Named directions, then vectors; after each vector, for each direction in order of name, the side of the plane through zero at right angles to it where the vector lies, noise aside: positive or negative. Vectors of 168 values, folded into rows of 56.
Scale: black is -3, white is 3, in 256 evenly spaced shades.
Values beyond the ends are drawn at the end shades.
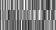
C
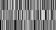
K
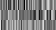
negative, negative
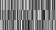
positive, negative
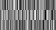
positive, positive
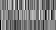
positive, positive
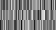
negative, positive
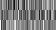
negative, negative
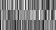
positive, positive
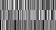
positive, positive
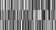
positive, negative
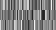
positive, negative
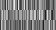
positive, positive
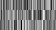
negative, positive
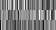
positive, positive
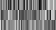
negative, negative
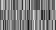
positive, negative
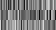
negative, negative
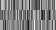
positive, negative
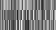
positive, negative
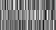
positive, positive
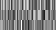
positive, negative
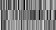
negative, negative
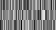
negative, positive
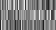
positive, positive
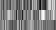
negative, positive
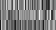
positive, positive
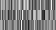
positive, negative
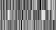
negative, positive
